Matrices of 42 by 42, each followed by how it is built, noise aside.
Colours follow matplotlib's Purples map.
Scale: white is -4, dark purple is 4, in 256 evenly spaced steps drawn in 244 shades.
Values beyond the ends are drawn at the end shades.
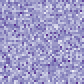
noise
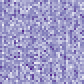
blocks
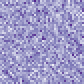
Toeplitz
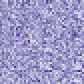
blocks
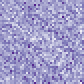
Toeplitz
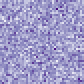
noise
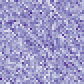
Toeplitz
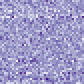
uneven rows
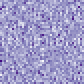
low rank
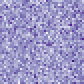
repeating rows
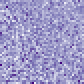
lower triangular
